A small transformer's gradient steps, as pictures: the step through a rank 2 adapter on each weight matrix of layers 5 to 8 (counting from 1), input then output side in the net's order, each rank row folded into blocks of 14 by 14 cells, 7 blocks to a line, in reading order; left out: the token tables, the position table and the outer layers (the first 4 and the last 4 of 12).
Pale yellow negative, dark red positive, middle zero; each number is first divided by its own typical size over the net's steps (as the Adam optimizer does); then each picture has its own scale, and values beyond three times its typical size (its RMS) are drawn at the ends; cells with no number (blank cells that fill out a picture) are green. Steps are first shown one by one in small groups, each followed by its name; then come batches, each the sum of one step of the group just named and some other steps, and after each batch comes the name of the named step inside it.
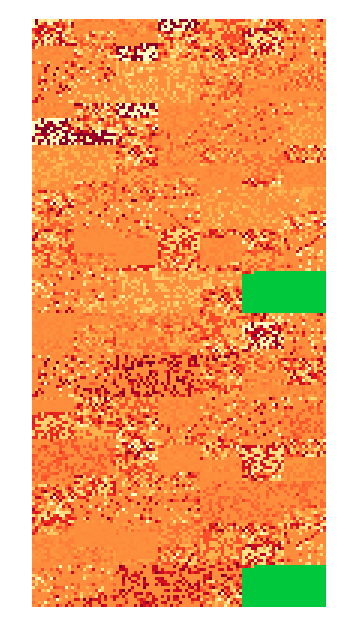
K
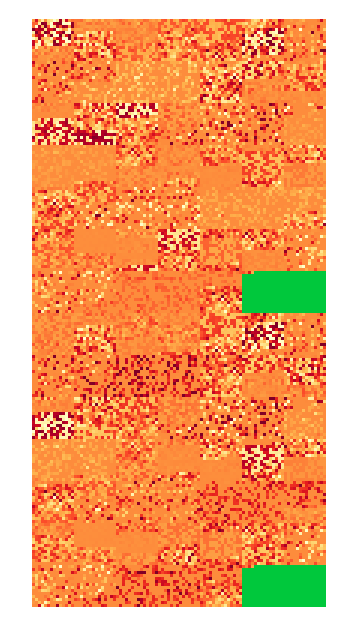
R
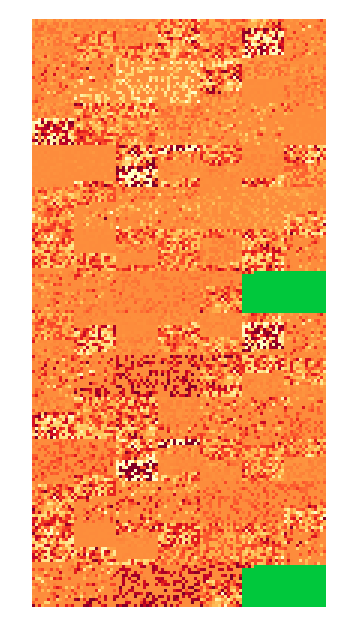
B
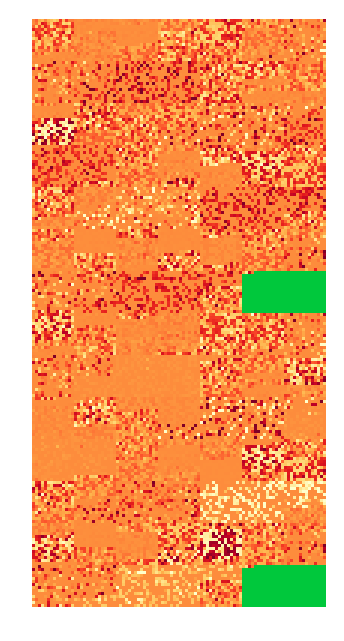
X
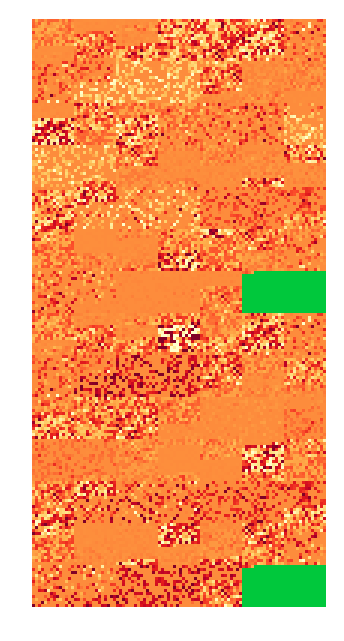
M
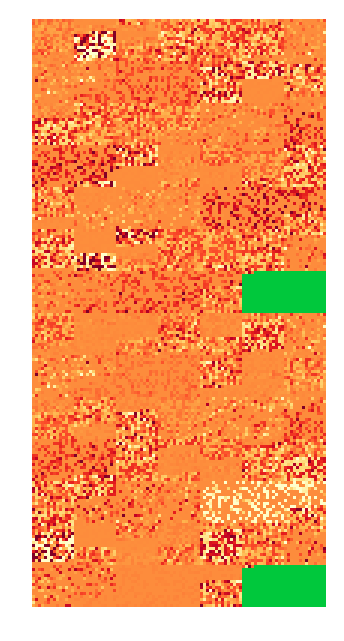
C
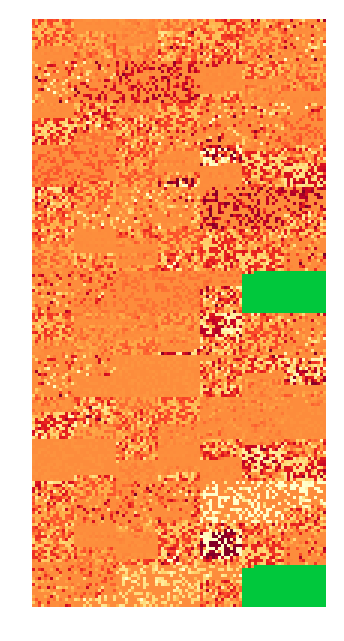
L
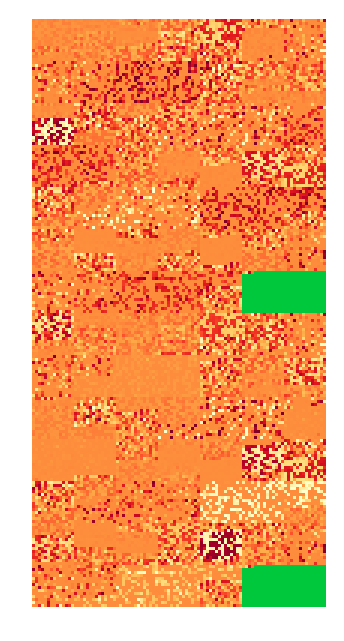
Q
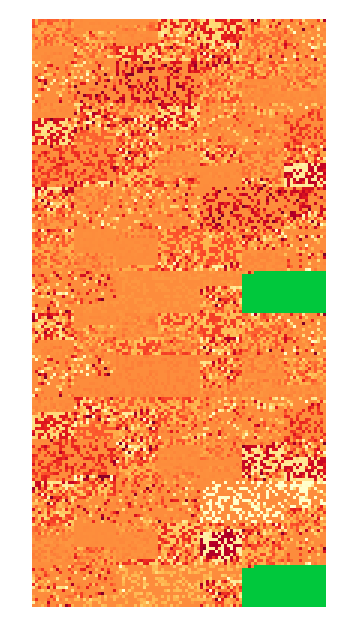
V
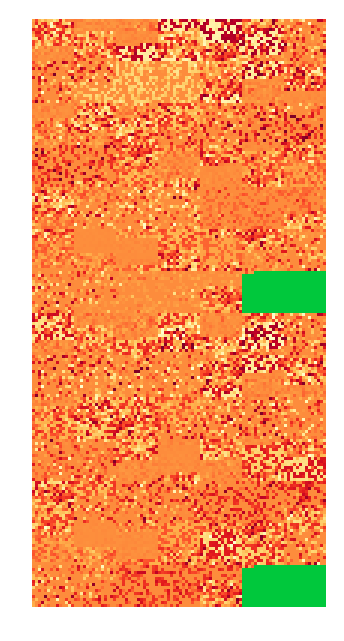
R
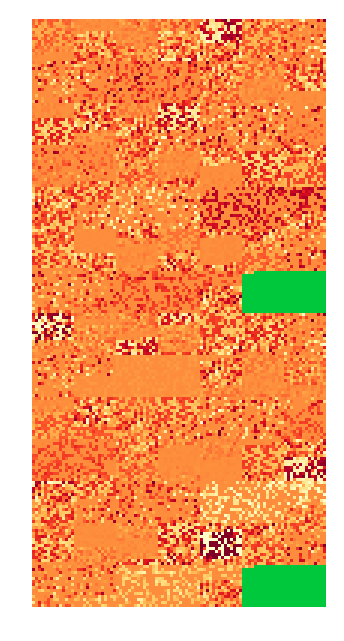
Q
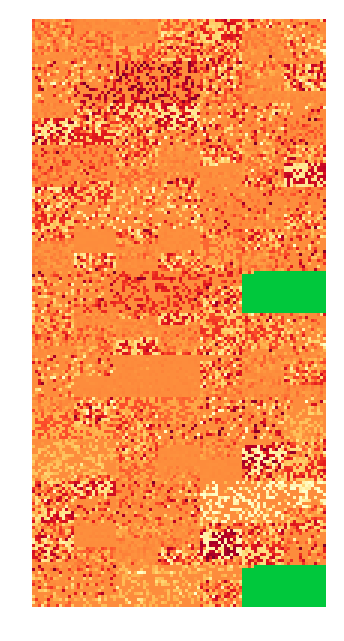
X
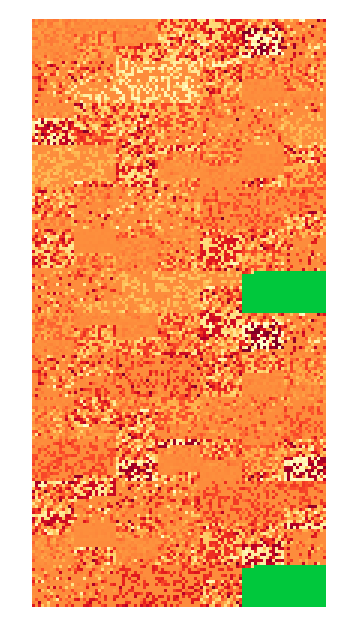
B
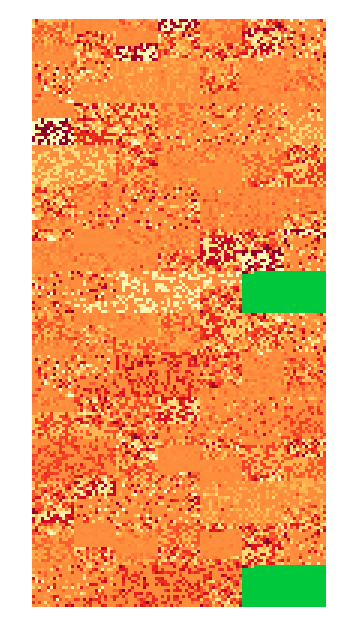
K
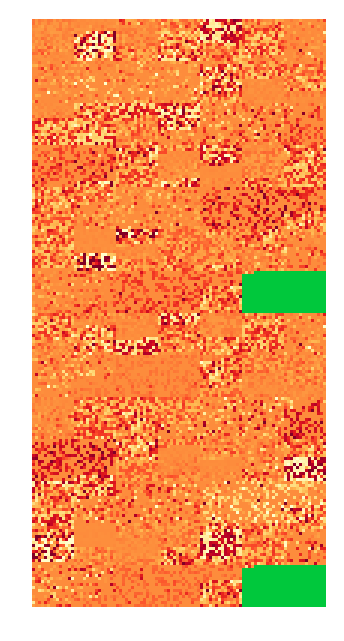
C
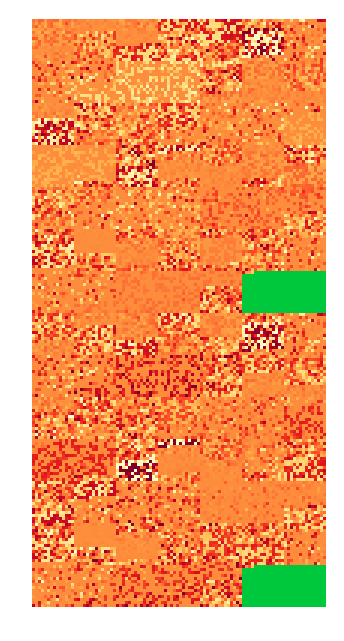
B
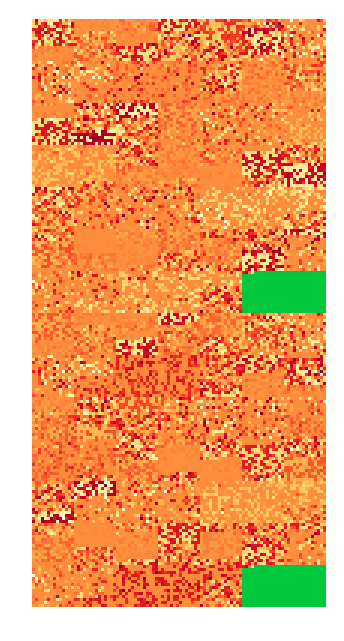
K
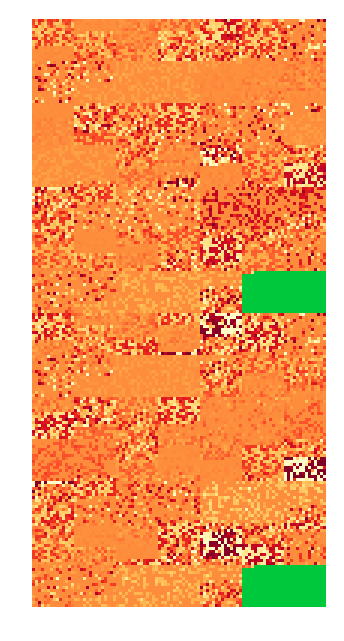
L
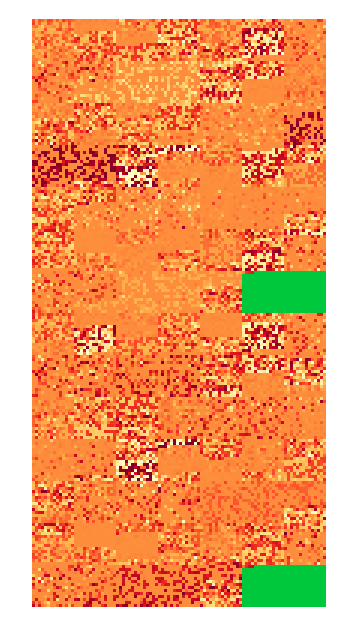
B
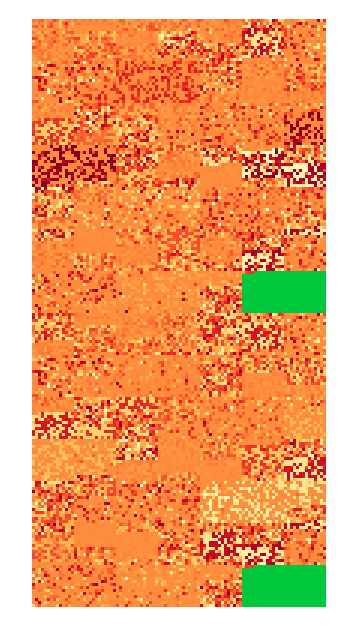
L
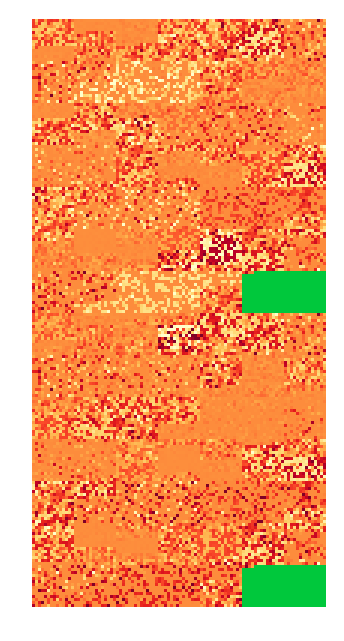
M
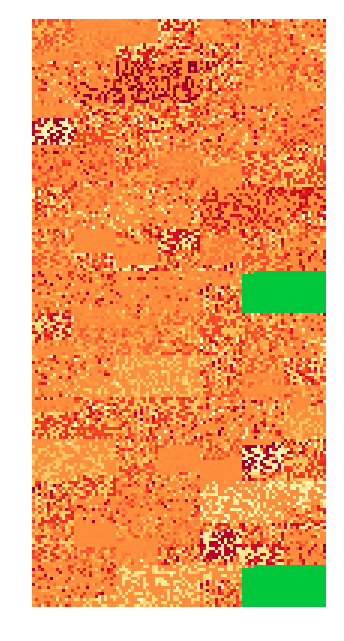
Q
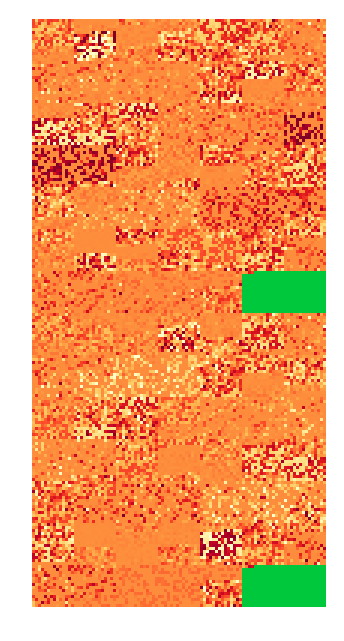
C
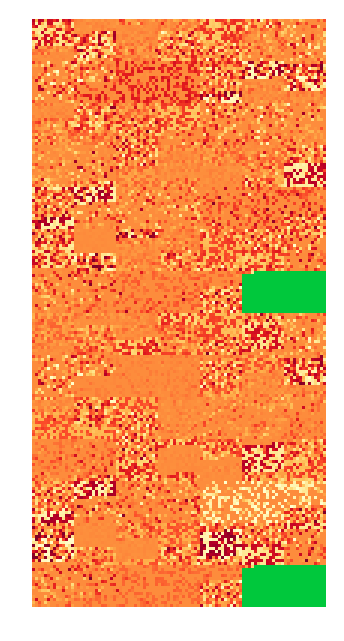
C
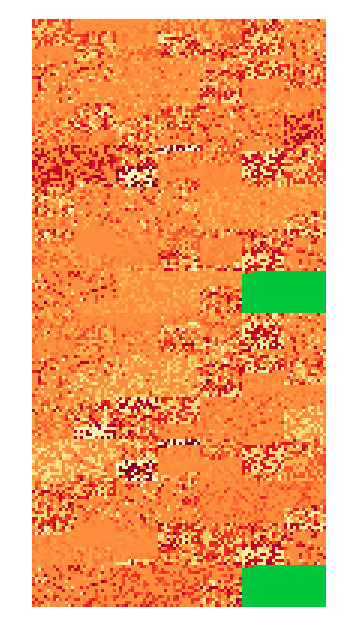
B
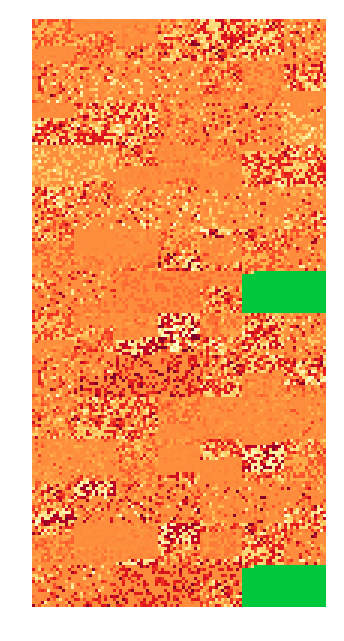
M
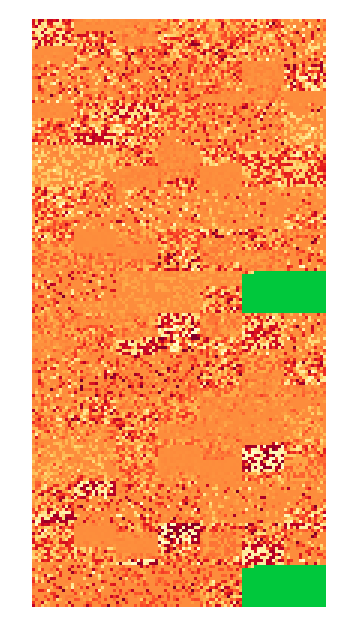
M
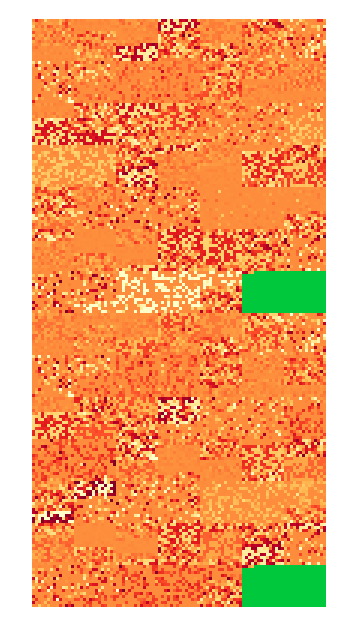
K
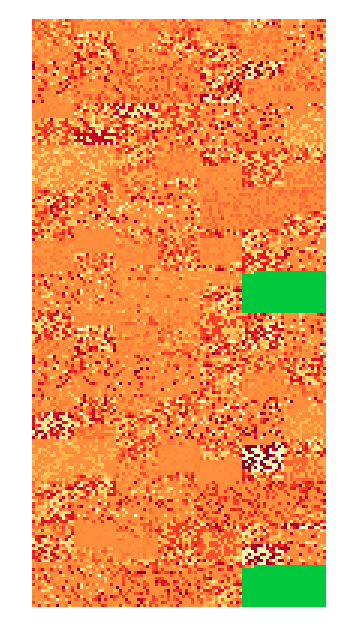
R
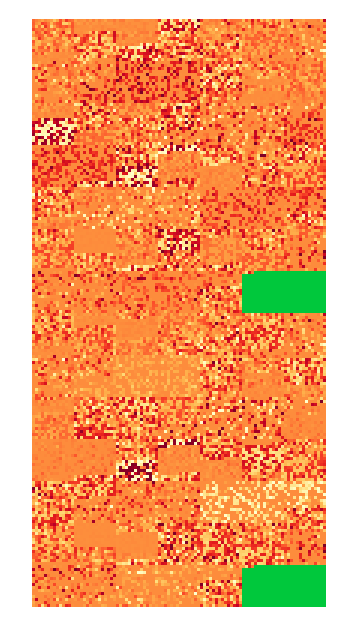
X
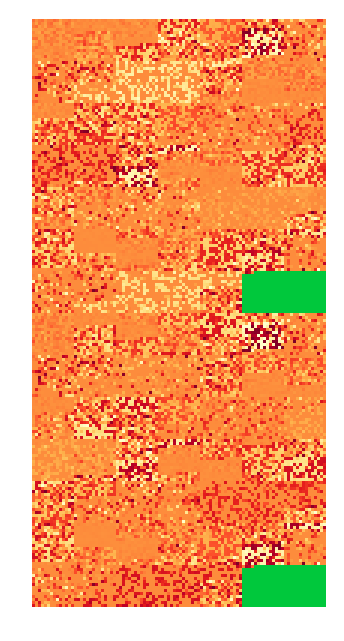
B
